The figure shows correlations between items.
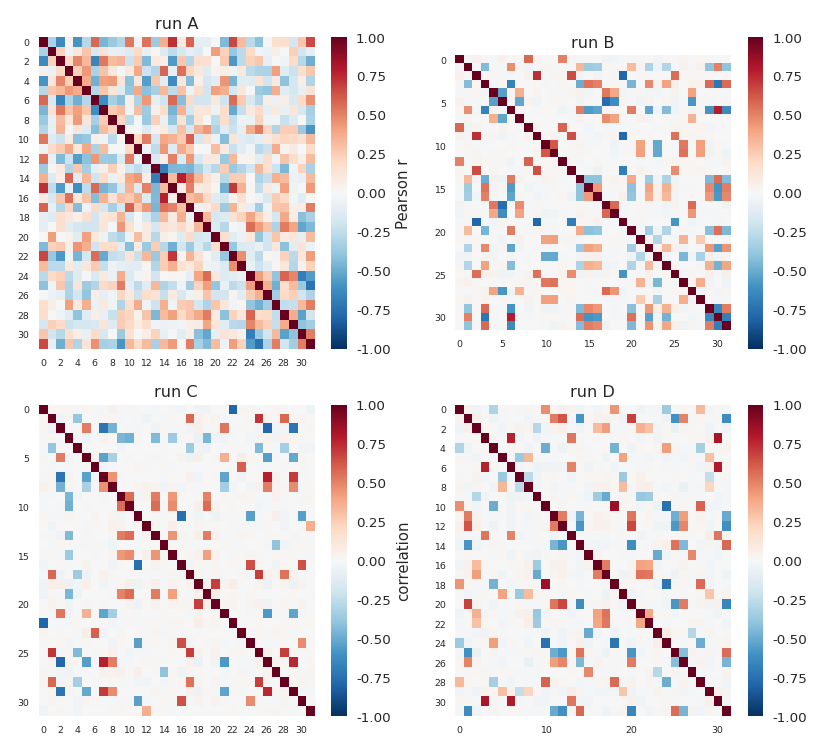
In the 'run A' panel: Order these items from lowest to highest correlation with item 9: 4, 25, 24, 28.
4, 28, 24, 25
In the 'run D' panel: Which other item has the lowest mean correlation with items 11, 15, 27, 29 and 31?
23
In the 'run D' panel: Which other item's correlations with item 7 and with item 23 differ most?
15
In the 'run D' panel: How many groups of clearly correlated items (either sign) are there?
6
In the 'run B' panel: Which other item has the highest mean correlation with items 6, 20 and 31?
30
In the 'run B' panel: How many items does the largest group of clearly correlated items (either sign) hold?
12
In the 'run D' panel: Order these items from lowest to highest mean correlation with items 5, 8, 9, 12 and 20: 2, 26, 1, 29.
2, 29, 26, 1
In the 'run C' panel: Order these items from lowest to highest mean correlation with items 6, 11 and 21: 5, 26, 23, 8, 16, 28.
16, 26, 8, 28, 5, 23
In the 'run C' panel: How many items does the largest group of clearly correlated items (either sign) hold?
7
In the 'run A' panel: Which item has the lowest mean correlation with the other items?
13
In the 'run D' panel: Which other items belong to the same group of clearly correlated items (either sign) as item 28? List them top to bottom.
0, 4, 10, 18, 24
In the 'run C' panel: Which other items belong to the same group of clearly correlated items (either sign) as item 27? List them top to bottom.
14
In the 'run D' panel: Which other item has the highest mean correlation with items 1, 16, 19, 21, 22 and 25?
17
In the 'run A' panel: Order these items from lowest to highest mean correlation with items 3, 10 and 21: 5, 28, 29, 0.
28, 29, 0, 5
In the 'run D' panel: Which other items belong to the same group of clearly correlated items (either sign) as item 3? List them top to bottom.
6, 13, 30
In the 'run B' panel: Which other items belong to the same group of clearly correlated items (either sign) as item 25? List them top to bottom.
2, 9, 13, 19
